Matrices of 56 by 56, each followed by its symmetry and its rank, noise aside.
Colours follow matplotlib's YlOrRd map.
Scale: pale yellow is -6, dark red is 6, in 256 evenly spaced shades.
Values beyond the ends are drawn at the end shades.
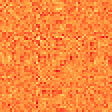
symmetric, rank seven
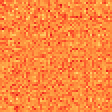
no symmetry, rank eight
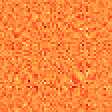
antisymmetric, rank eight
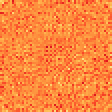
symmetric, rank seven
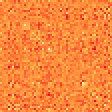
symmetric, rank six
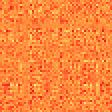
no symmetry, rank eight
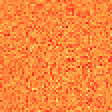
no symmetry, rank eight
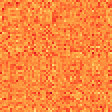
no symmetry, rank six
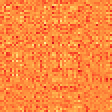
no symmetry, rank seven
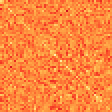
symmetric, rank seven
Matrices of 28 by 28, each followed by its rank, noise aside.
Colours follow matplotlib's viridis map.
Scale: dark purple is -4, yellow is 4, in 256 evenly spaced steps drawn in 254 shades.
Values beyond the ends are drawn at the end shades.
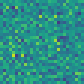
eight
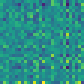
three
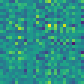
four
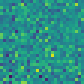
eight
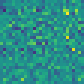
six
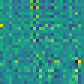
three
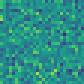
eight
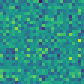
eight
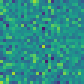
eight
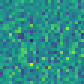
six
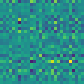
three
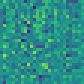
six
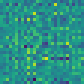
four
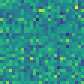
eight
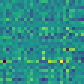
four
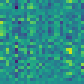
three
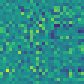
eight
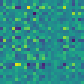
three
